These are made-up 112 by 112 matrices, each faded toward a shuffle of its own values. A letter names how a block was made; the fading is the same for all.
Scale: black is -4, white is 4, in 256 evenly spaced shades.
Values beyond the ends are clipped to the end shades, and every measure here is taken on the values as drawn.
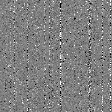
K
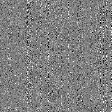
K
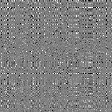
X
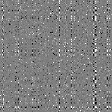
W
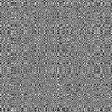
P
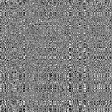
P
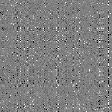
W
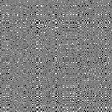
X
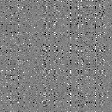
W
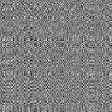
P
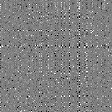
W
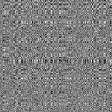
P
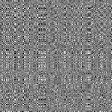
P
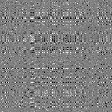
X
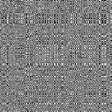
P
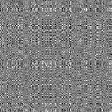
P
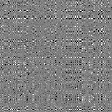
X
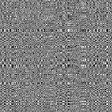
P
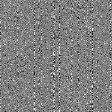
K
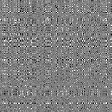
X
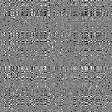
X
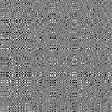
X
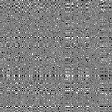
X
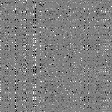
W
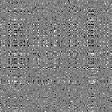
X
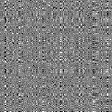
P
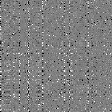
W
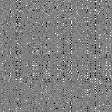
W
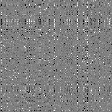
W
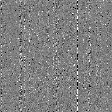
K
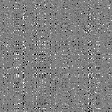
W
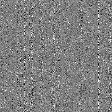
K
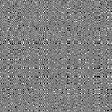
X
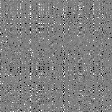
W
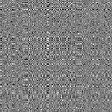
P
